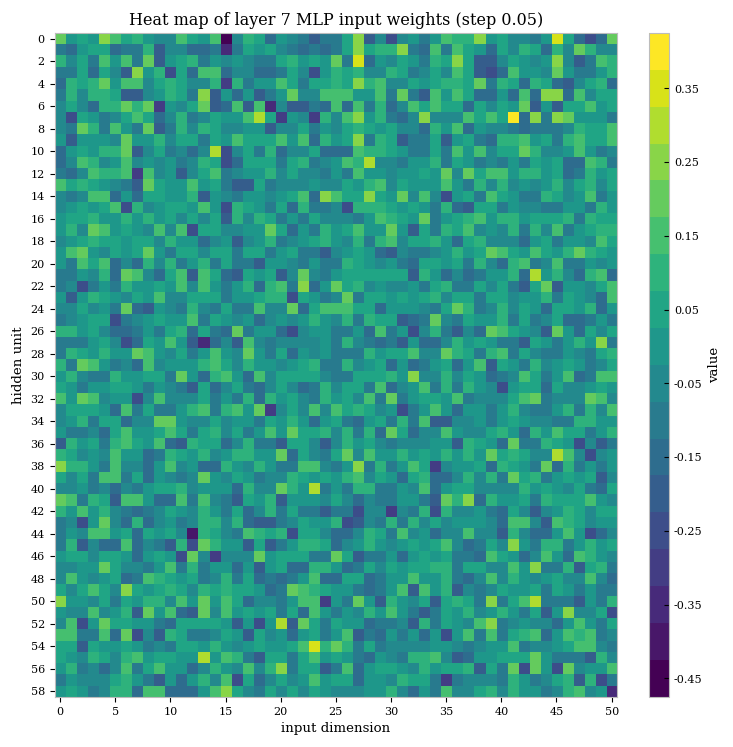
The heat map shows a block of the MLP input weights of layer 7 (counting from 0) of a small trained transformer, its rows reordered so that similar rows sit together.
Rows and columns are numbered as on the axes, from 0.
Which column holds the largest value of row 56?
20
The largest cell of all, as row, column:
7, 41
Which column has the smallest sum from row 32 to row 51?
34
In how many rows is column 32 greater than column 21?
22
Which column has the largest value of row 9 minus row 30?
47
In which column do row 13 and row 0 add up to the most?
45
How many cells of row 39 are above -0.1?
40
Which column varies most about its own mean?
27
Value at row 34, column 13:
-0.05
